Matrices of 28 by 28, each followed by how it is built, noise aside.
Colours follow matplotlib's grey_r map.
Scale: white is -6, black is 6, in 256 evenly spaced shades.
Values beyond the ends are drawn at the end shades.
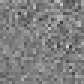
upper triangular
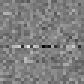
uneven rows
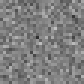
noise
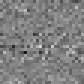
uneven rows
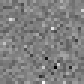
sparse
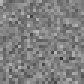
noise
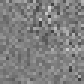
upper triangular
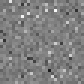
sparse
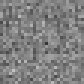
blocks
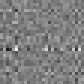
low rank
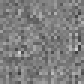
low rank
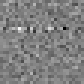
uneven rows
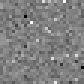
sparse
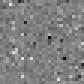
sparse
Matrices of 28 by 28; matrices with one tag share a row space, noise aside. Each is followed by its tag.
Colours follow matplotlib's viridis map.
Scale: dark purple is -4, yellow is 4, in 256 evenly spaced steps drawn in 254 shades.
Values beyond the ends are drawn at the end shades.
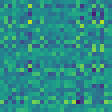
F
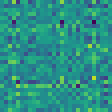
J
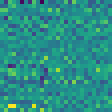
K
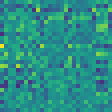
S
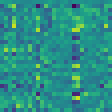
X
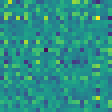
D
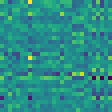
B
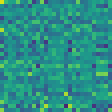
S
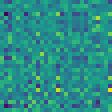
D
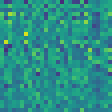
D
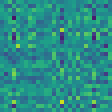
J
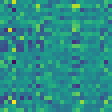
X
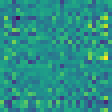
J
